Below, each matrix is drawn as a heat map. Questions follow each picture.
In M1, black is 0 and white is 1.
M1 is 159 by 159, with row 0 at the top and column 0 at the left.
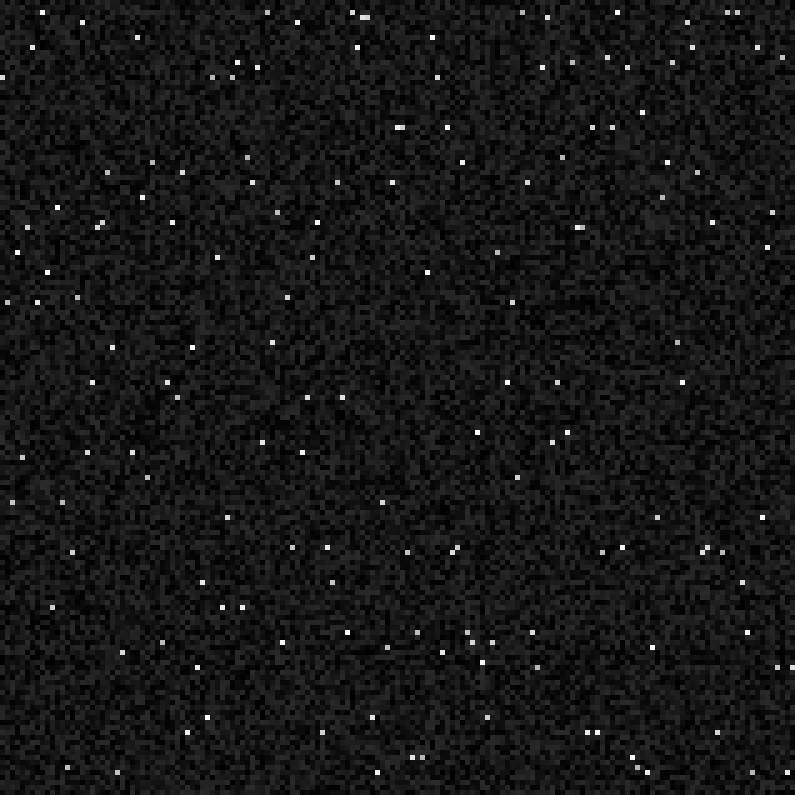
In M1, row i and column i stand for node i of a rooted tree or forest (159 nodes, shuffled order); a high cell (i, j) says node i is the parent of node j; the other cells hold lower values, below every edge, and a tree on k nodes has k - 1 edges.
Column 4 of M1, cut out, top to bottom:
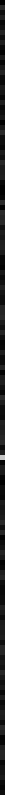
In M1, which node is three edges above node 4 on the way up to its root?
3
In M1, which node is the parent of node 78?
36
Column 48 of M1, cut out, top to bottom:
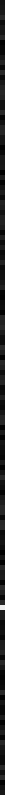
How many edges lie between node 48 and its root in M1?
5
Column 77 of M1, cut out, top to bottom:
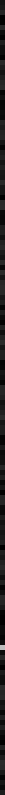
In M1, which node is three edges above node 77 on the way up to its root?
42
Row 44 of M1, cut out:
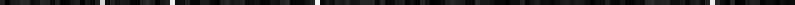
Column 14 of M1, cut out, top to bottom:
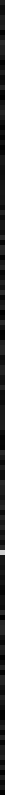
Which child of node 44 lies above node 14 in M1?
34
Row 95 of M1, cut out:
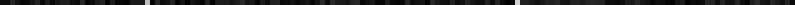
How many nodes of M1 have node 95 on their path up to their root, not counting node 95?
12
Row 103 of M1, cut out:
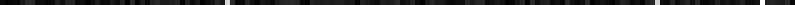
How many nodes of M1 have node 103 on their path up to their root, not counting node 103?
10
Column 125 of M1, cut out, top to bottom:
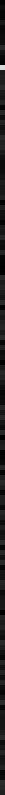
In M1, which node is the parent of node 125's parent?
153
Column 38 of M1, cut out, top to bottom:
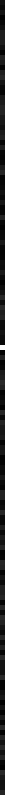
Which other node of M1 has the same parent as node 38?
22
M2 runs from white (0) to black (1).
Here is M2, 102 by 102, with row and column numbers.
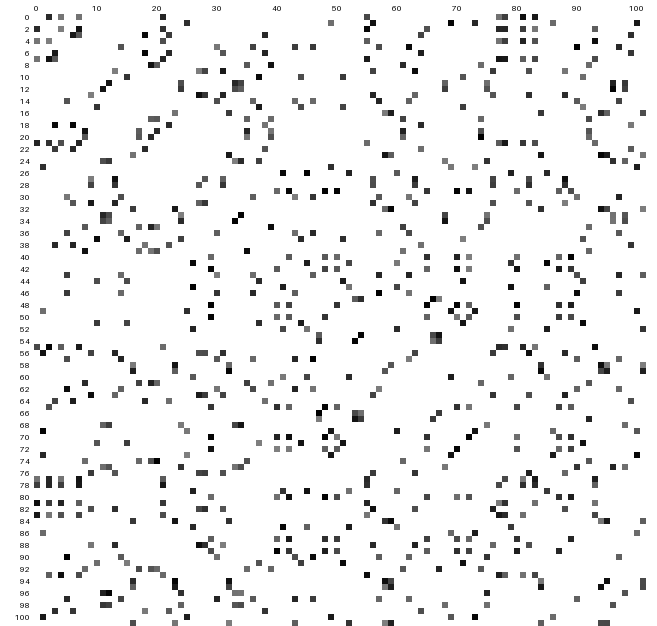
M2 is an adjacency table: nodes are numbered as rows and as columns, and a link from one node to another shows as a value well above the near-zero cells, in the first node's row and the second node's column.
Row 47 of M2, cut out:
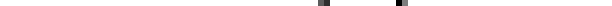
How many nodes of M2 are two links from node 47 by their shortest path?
1
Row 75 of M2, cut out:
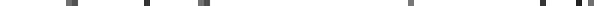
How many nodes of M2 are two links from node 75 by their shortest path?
9
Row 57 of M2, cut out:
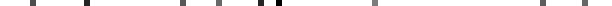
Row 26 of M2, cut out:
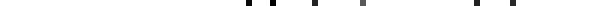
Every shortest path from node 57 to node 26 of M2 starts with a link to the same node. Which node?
node 43
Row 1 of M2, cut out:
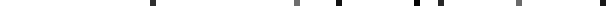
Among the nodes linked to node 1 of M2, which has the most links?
node 56
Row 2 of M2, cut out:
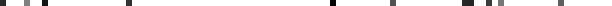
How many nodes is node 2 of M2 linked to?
11
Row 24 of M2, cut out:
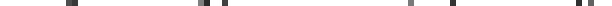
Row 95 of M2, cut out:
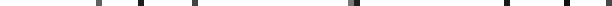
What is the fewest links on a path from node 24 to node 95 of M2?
5
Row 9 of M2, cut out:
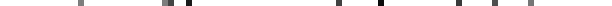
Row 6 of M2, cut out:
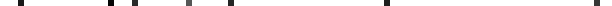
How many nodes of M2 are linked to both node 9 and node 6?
1
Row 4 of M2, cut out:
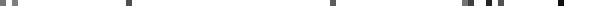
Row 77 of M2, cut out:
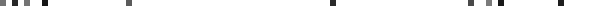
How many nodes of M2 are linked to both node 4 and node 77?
8
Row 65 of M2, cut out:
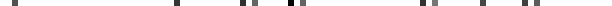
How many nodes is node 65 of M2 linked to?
11
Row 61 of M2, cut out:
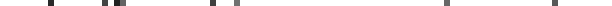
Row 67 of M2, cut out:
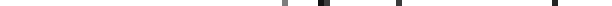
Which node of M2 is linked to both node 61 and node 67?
node 92
